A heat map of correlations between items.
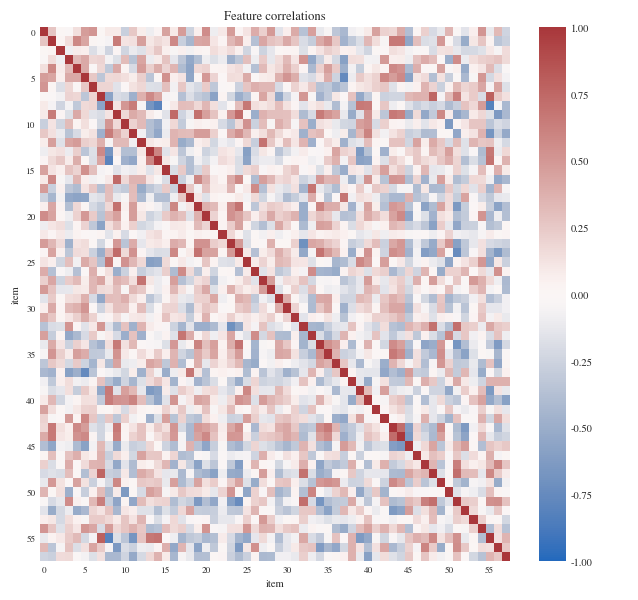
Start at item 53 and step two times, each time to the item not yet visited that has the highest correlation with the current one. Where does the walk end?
12
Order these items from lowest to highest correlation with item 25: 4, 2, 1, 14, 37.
14, 37, 2, 4, 1
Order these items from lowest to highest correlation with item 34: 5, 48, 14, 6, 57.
48, 6, 57, 14, 5
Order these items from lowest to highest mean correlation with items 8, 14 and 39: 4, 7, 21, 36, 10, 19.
7, 36, 4, 19, 21, 10
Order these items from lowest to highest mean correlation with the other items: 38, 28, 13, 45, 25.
45, 38, 13, 25, 28
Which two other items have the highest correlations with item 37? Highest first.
18, 45
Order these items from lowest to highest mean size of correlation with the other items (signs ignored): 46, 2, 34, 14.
2, 46, 14, 34
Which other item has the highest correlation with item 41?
0
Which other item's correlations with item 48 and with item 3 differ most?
5
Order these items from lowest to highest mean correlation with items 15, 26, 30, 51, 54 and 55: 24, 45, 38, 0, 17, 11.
24, 11, 45, 17, 38, 0
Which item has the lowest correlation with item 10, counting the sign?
50
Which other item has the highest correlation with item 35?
43
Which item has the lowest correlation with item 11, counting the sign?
55
